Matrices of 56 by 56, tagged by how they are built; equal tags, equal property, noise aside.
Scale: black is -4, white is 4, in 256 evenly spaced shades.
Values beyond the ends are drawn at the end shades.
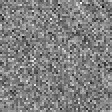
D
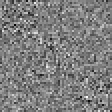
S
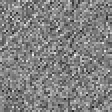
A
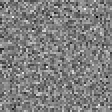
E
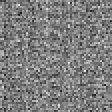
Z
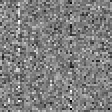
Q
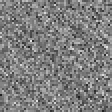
D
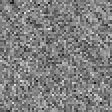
D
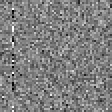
Q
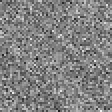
D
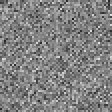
A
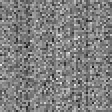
Z
